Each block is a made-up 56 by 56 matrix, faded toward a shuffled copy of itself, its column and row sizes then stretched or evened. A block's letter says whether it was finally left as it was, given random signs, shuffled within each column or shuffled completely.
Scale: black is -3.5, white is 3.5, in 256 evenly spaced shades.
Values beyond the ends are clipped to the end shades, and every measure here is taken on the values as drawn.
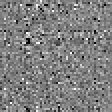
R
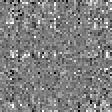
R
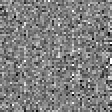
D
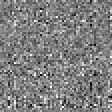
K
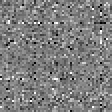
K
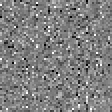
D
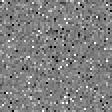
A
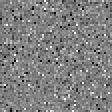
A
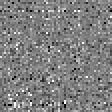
K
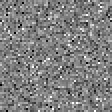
A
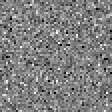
A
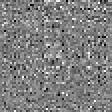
R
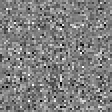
K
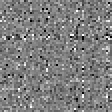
K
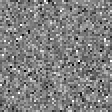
A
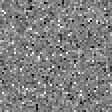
A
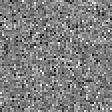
A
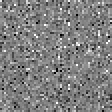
D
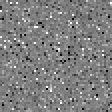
A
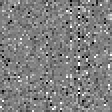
D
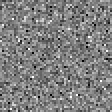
A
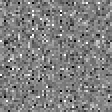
R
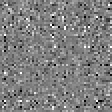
R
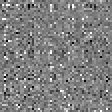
R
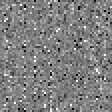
D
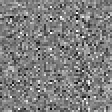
K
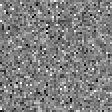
A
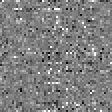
R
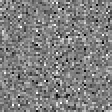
D
